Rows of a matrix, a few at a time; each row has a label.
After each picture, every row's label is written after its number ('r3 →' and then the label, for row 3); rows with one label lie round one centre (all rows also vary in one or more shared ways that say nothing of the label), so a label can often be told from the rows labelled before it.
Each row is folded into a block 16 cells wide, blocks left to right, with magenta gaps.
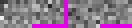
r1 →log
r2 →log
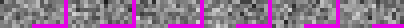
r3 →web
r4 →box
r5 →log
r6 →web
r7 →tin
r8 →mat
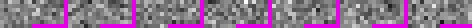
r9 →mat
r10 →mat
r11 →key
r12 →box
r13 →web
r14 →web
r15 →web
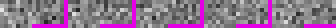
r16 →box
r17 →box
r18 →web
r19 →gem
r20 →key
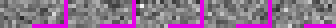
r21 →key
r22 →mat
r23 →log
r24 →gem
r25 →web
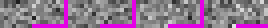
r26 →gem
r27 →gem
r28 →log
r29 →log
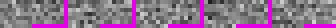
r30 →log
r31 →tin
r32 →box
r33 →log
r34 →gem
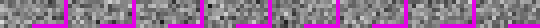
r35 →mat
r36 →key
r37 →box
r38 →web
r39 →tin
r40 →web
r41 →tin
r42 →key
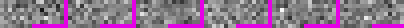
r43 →mat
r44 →gem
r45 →box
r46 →web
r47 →web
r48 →gem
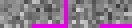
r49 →web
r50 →web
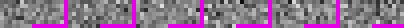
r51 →log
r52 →gem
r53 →box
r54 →log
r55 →log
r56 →box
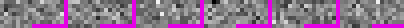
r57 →box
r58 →mat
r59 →log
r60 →box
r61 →log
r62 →gem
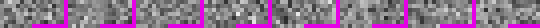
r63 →mat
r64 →key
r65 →gem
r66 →mat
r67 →log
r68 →web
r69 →log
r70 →box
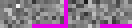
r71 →tin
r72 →log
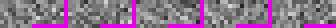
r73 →box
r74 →gem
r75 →mat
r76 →box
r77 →web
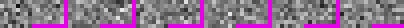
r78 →mat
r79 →mat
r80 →web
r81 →mat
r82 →key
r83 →key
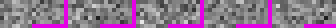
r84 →web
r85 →web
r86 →web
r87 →web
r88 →box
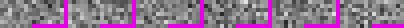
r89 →web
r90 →mat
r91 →mat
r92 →tin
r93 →tin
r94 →key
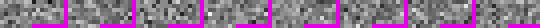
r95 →mat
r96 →box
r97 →mat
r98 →box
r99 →mat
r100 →web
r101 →tin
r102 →key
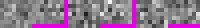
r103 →tin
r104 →tin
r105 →box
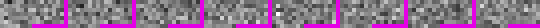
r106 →box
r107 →mat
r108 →mat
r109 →gem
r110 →box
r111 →key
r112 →web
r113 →mat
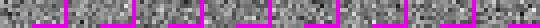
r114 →mat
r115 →tin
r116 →mat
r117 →mat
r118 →web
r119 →key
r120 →key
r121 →key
